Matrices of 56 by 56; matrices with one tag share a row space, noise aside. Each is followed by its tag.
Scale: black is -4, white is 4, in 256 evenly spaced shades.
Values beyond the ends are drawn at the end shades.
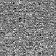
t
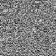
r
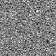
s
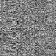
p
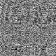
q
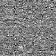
t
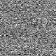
q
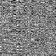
p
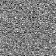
r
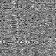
p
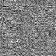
p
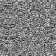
s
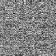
t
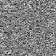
s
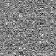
t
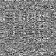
t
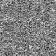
s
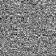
q
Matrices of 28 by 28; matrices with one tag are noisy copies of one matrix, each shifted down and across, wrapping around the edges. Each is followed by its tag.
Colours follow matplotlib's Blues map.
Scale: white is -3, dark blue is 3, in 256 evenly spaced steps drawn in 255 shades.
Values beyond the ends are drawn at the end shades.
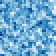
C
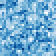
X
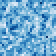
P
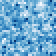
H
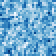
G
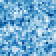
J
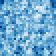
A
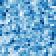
G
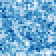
J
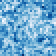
J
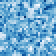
P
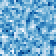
P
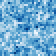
J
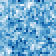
J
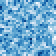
C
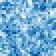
J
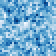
J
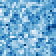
A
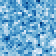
H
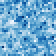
H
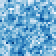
J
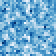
C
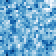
A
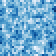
A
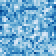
X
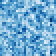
C
